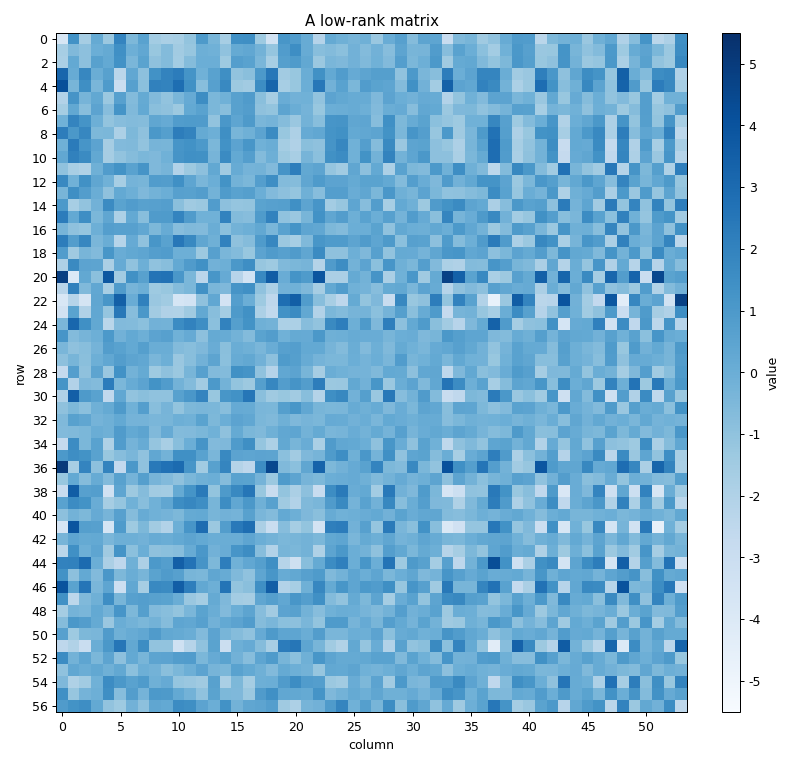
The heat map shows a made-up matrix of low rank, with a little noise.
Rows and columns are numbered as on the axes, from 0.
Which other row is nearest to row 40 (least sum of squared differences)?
53
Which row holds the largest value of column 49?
20
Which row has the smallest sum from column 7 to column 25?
22
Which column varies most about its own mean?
0
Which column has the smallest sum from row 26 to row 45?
43
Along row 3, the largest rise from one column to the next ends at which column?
48
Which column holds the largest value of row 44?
37
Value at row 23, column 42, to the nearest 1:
-1
